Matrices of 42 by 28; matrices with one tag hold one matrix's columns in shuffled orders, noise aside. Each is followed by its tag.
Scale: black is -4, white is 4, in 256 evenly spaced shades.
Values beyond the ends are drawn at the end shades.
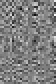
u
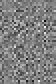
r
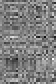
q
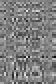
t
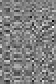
r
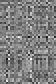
q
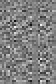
r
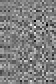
r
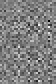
r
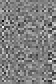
r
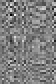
u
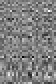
t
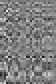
t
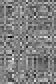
q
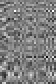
t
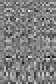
t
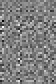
r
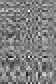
t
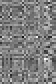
q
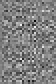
r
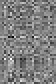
q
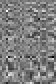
t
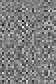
r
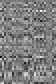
t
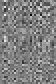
u
